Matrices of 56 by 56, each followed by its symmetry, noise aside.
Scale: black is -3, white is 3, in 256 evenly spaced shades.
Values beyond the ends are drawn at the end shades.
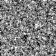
antisymmetric.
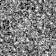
symmetric.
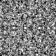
mirrored top to bottom.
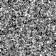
antisymmetric.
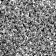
antisymmetric.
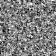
antisymmetric.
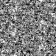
same after a half turn.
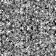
mirrored top to bottom.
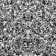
mirrored left to right.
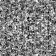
mirrored top to bottom.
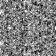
mirrored top to bottom.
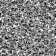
same after a half turn.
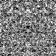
mirrored left to right.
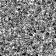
symmetric.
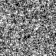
antisymmetric.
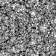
mirrored top to bottom.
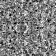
mirrored top to bottom.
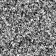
same after a half turn.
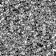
same after a half turn.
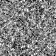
same after a half turn.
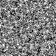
symmetric.
